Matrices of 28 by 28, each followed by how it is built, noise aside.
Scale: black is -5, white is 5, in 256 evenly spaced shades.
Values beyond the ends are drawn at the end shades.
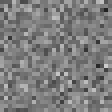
low rank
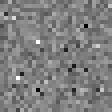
sparse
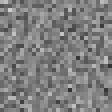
noise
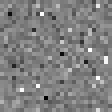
sparse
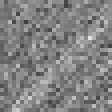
Hankel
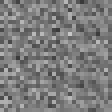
repeating rows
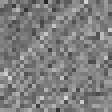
Hankel
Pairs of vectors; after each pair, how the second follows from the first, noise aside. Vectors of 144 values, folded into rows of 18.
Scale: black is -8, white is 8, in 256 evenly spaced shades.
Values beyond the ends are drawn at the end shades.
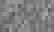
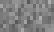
shuffled.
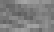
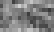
reversed, scaled up.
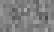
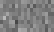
shuffled.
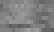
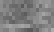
negated.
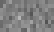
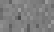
negated, partly zeroed.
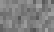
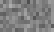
shuffled.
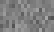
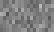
reversed, negated.
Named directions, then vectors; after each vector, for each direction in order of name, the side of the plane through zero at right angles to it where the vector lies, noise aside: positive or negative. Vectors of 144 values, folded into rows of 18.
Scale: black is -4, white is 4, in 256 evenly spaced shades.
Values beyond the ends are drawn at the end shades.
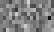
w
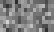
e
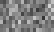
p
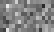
negative, positive, positive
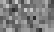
negative, negative, positive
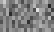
negative, negative, negative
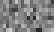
negative, negative, positive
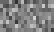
positive, positive, negative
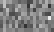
negative, negative, negative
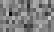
negative, negative, negative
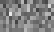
positive, positive, positive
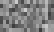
negative, negative, positive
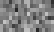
positive, negative, positive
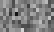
negative, negative, negative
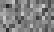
positive, negative, negative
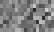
negative, positive, negative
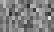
negative, negative, negative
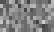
positive, positive, negative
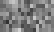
negative, positive, negative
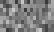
positive, positive, negative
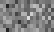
positive, negative, negative
